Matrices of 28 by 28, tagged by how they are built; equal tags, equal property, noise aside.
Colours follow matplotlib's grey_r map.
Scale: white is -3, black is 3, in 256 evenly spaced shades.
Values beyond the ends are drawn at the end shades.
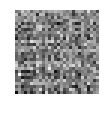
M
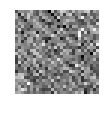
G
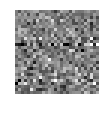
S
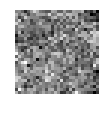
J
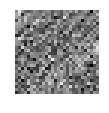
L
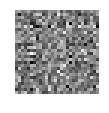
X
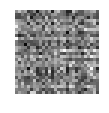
M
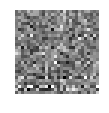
S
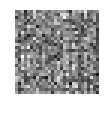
M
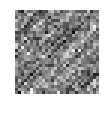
L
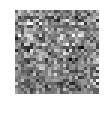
X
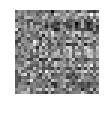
M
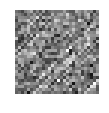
L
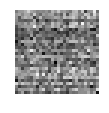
M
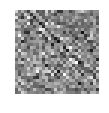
G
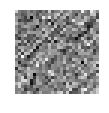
L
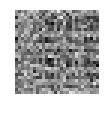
M
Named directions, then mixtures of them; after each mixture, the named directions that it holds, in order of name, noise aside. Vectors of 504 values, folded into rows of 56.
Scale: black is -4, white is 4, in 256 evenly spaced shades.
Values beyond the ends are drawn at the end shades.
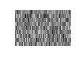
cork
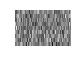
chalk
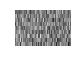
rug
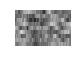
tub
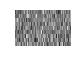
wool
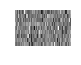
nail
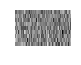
chalk, nail, rug.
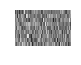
nail, rug, wool.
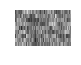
chalk, tub, wool.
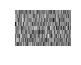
cork, rug.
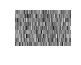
cork, wool.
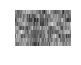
tub.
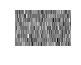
nail, rug.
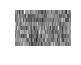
cork, nail, tub.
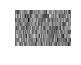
cork, rug.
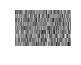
chalk, rug.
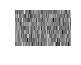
chalk, nail, rug.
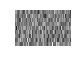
chalk, cork.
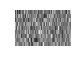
cork, nail, wool.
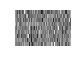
nail.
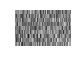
rug.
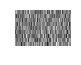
chalk, rug, wool.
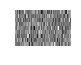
nail.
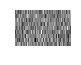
wool.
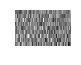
rug, wool.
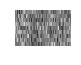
nail, rug, tub.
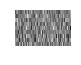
cork, wool.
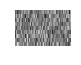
cork, wool.
